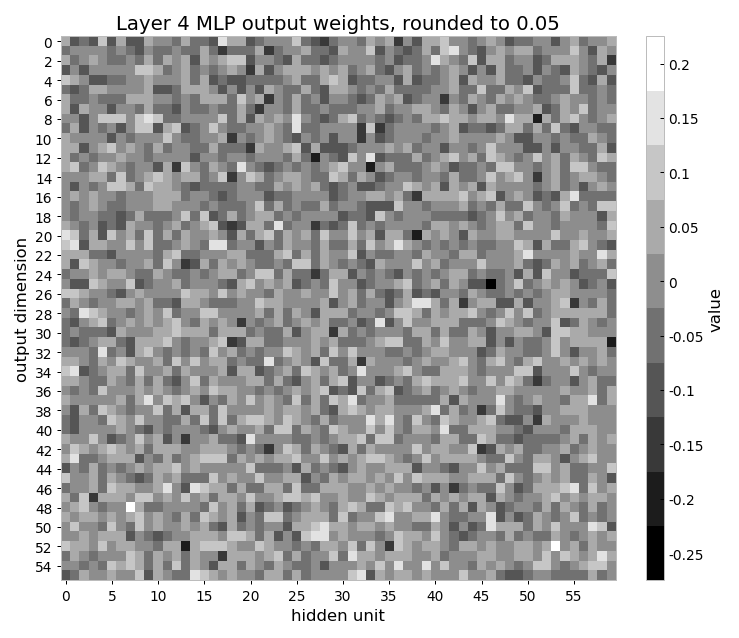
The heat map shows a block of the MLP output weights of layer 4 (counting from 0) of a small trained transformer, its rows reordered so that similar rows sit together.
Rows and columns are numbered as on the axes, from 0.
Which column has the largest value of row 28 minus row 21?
2
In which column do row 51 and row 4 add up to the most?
28
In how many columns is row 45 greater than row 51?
28
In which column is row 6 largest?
19
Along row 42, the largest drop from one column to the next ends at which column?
45
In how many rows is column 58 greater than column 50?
24
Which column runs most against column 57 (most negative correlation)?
42
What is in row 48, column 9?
-0.05
